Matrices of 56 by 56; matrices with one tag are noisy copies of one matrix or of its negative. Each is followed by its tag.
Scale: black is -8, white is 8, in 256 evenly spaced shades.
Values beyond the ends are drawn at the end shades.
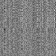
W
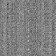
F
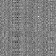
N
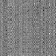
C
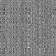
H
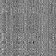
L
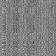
L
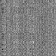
L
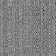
C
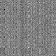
H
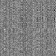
W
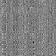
L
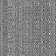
C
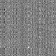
H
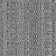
F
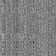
L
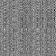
W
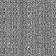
H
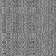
L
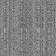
W
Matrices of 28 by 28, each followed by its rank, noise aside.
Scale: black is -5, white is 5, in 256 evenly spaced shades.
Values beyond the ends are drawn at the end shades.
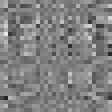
three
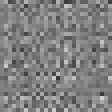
four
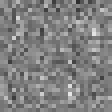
eight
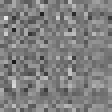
four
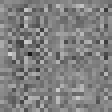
four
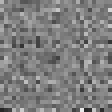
four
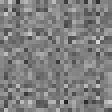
four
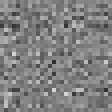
four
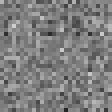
six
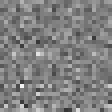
four
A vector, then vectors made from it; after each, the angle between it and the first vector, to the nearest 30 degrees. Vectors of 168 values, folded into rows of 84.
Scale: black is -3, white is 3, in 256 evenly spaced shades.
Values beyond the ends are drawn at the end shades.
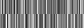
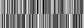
90 degrees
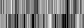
120 degrees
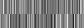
60 degrees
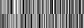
90 degrees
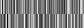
30 degrees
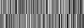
120 degrees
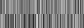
120 degrees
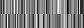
150 degrees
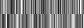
60 degrees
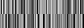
150 degrees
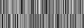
120 degrees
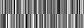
30 degrees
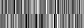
60 degrees
